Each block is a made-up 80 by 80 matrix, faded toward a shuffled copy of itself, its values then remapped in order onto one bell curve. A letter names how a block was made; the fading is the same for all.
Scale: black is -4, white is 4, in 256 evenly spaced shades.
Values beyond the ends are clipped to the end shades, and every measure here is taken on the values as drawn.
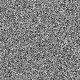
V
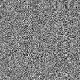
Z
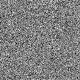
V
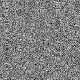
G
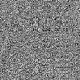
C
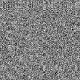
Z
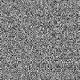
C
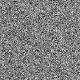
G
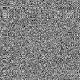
Z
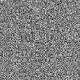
C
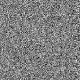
G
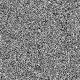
V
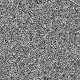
V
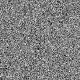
V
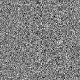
G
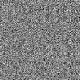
C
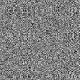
Z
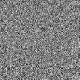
Z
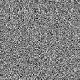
C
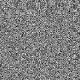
G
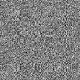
C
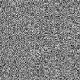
Z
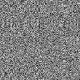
C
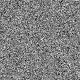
V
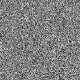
G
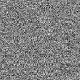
C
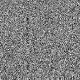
G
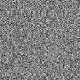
C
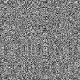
Z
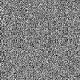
Z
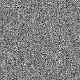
G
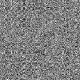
Z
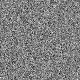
V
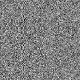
G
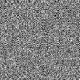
Z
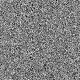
V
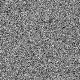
V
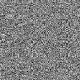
Z
